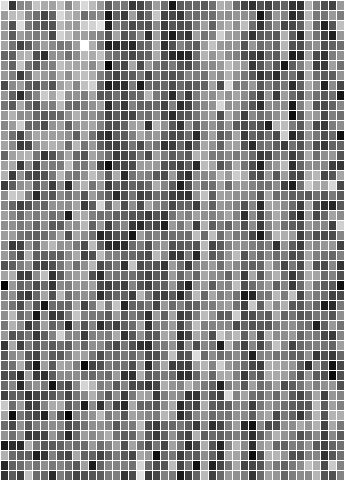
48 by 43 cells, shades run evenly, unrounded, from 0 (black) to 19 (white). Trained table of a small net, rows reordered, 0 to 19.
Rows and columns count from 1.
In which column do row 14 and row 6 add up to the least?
37
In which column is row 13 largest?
3
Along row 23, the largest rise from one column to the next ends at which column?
43
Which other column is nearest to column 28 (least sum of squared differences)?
8
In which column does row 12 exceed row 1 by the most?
2
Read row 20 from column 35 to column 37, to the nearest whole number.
8 9 7
